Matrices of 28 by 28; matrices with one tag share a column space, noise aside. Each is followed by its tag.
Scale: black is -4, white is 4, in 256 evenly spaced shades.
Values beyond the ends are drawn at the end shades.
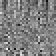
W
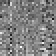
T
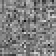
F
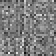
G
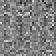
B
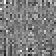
T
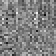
W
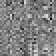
T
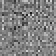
B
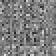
G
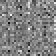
B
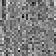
T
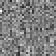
G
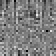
W
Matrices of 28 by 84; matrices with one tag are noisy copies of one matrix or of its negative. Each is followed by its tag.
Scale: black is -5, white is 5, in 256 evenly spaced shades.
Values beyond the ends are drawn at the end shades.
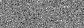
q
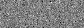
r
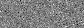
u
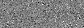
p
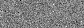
u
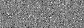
r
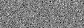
r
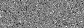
u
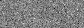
q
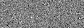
p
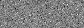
q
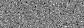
u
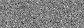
q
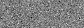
p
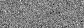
u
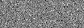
q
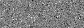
p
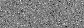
u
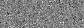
r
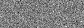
u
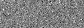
r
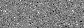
u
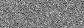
u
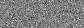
p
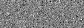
r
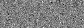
r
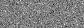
u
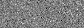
q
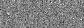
r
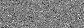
p
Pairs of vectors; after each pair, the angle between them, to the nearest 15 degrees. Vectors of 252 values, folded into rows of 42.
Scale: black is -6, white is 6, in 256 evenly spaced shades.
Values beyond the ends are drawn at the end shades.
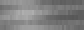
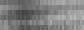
165 degrees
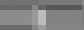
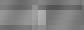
30 degrees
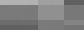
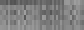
135 degrees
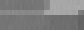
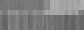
15 degrees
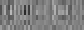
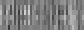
135 degrees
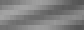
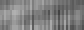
45 degrees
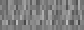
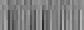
90 degrees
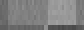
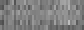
60 degrees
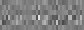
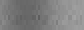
105 degrees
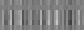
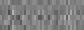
120 degrees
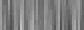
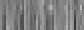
120 degrees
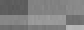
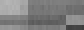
165 degrees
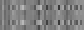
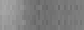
75 degrees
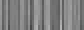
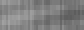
120 degrees
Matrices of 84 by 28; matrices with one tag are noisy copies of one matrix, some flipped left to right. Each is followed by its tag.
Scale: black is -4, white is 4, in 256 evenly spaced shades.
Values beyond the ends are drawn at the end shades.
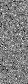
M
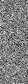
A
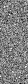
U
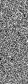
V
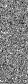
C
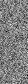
V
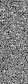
M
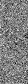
A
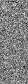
M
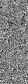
C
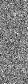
A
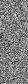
A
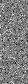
A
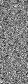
U
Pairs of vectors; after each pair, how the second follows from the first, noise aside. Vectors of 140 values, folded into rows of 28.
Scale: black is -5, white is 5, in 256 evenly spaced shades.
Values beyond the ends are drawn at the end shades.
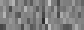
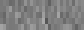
negated, shrunk.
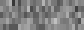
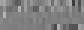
wrapped around, partly zeroed.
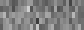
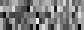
negated, scaled up.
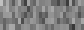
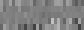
wrapped around, partly zeroed.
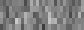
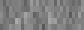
shrunk.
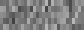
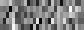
reversed, negated, scaled up.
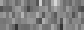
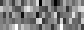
negated, scaled up.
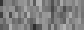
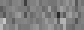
wrapped around, partly zeroed.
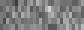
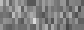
reversed.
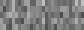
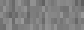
negated, shrunk.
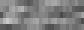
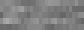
shrunk.
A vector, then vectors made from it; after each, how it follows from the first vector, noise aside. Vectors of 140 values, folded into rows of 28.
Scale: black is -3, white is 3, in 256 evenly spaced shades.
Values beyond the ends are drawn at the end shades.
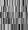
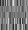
wrapped around, partly zeroed.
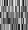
copied.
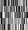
reversed.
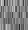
shrunk.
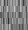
shrunk.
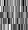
copied.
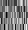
reversed.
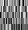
copied.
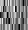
copied.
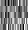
reversed.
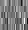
reversed, negated, partly zeroed.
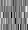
wrapped around, partly zeroed.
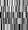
copied.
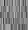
shrunk.
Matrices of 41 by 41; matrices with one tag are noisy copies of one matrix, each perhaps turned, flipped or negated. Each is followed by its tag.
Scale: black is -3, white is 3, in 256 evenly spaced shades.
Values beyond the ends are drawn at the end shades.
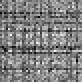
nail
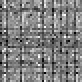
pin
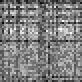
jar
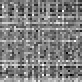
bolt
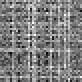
nail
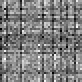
pin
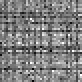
nail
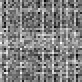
pin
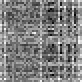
jar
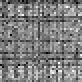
bolt
